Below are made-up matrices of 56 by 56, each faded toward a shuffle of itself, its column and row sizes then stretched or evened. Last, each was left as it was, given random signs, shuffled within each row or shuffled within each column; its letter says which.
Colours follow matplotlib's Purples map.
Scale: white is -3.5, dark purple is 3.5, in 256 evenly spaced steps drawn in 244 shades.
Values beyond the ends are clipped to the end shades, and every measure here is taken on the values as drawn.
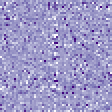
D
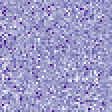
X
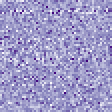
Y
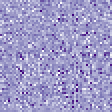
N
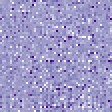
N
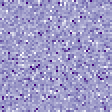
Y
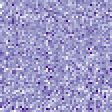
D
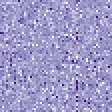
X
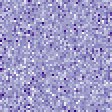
X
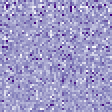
D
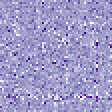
D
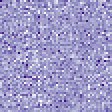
N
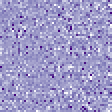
N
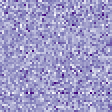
D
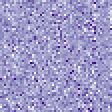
X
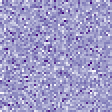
X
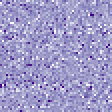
Y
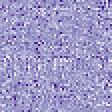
N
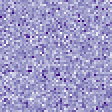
X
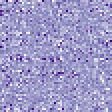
D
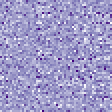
N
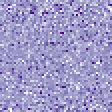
Y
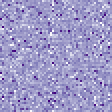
X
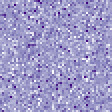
X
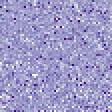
Y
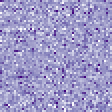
D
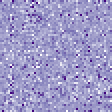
D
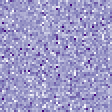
X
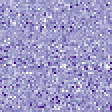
Y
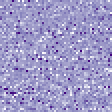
Y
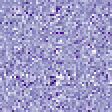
N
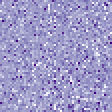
X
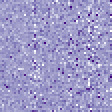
X
